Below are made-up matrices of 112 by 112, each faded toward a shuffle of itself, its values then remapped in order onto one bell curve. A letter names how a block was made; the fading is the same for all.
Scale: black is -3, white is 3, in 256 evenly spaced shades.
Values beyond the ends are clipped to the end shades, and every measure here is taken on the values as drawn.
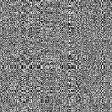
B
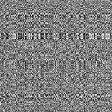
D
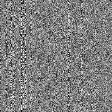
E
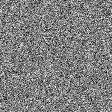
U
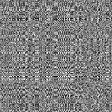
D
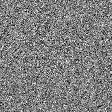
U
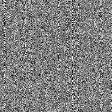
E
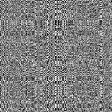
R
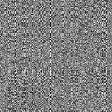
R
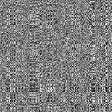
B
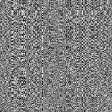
R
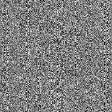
E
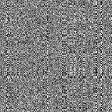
B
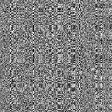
B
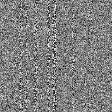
E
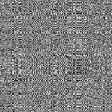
D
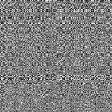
D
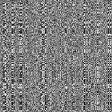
R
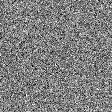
U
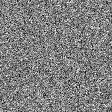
U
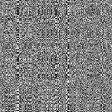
R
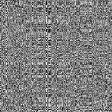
B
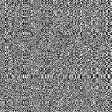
B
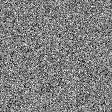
U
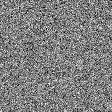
U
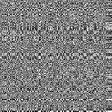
D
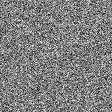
U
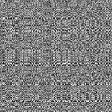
D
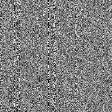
E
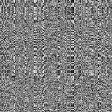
R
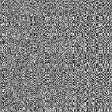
B
